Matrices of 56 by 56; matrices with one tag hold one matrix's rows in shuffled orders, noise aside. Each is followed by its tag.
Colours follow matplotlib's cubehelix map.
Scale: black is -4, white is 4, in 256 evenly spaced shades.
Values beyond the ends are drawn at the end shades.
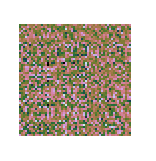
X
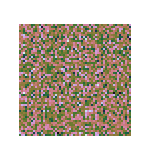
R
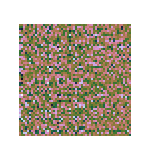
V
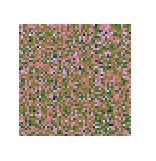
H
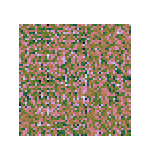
X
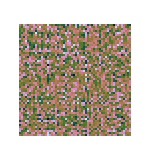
X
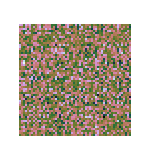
R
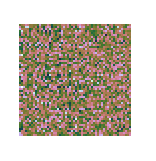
V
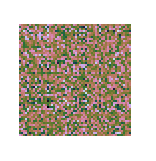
X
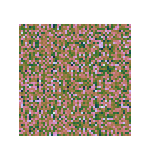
H
